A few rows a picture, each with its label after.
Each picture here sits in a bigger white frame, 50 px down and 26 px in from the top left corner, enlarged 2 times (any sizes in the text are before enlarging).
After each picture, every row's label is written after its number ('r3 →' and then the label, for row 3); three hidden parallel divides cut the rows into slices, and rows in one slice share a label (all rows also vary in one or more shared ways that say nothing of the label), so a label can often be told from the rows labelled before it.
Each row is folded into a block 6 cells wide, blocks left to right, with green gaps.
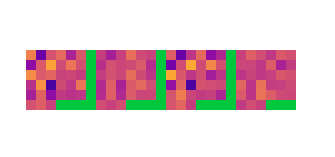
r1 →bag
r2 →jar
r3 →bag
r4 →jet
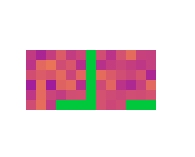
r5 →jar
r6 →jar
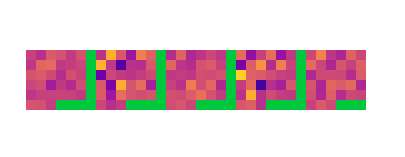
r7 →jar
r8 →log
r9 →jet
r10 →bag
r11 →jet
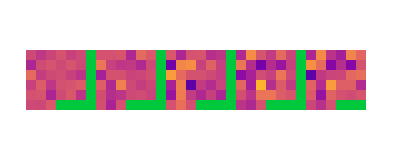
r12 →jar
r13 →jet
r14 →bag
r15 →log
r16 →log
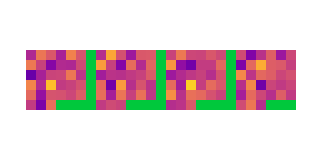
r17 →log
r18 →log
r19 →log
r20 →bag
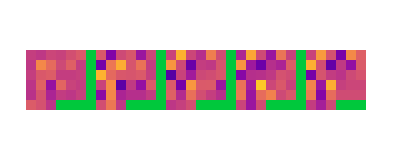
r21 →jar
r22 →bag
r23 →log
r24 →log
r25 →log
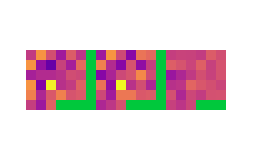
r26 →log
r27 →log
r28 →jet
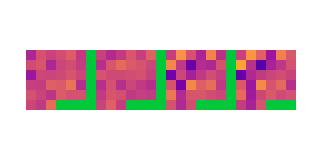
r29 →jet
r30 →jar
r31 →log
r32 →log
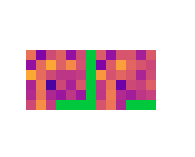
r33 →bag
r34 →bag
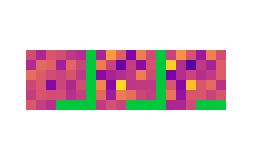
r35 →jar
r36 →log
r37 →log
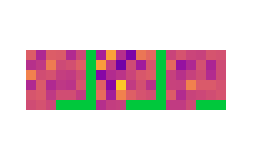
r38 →jar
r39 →log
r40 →jet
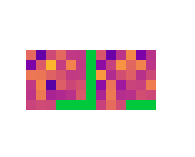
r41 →bag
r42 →bag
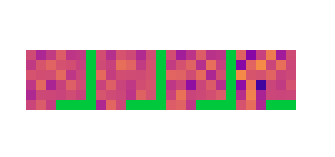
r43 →jar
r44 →jar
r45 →jar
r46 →bag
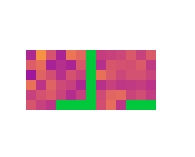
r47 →jet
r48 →jar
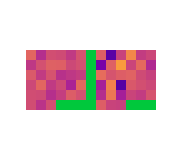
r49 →jar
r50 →bag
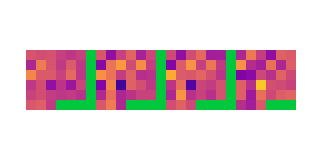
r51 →jar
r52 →bag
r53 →bag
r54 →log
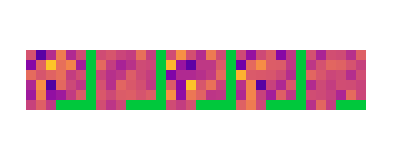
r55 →bag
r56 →jet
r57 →log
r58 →bag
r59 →jar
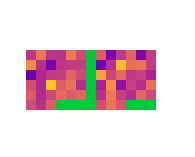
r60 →log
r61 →bag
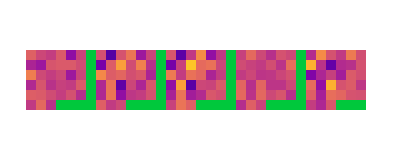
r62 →jar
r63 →bag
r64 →bag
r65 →jet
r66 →log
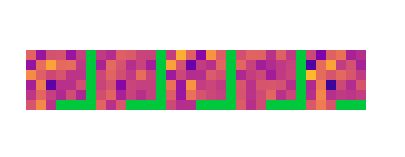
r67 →bag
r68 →jar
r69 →log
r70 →jet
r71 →bag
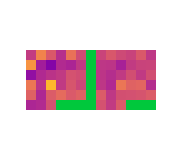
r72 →log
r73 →jet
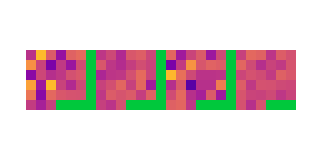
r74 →log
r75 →jet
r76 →bag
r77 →jet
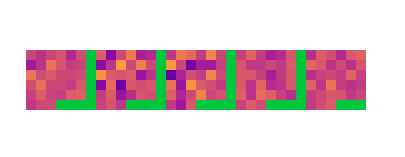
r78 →jar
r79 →bag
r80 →log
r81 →jet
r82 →jet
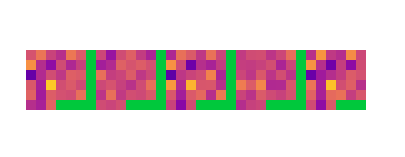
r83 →log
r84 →jar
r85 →log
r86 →jet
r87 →log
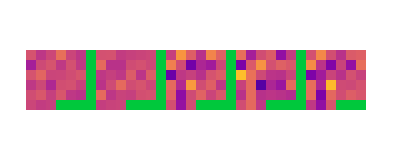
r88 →jar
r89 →jet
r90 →log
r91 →bag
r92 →log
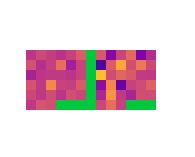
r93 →jet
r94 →bag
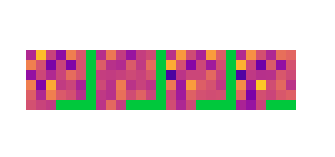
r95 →log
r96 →jet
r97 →log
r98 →log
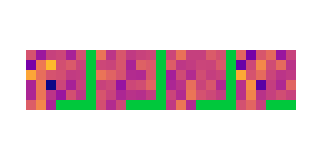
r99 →bag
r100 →jar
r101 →jet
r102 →bag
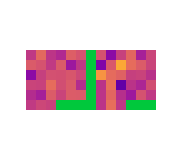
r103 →jet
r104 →bag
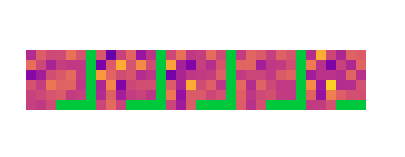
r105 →jet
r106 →bag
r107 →log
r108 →jet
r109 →log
